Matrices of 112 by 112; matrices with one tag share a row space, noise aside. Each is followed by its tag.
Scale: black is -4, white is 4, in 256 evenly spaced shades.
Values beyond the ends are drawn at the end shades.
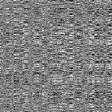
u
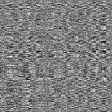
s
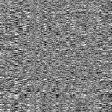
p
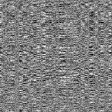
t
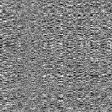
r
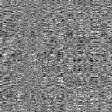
r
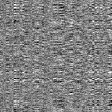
u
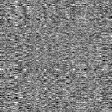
p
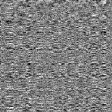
s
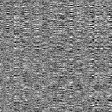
u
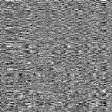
s
